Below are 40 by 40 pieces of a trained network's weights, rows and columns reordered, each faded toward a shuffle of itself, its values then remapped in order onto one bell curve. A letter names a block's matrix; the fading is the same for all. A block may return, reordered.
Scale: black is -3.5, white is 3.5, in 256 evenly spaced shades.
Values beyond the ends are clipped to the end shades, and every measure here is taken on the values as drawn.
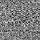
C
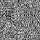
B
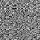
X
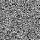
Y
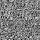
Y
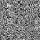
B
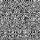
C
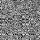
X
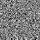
C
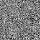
C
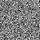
Y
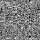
B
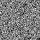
Y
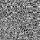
X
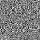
C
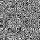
B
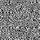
C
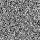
Y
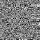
C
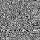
X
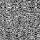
X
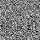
B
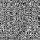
B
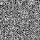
Y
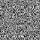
X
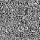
B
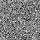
Y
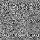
C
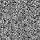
Y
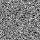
Y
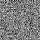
Y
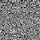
C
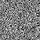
Y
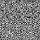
X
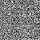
B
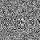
X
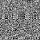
X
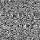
X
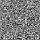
C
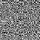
C
